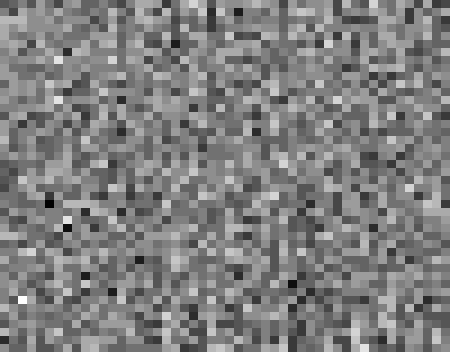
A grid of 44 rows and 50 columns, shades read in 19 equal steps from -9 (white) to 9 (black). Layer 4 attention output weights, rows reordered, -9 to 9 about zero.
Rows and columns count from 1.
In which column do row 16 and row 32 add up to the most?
8
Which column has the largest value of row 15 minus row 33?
10
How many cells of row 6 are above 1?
16
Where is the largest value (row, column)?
26, 6
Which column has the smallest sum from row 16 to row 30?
37
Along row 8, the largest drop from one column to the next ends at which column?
21
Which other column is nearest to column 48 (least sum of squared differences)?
9
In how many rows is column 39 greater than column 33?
16
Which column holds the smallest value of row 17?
28
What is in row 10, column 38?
2
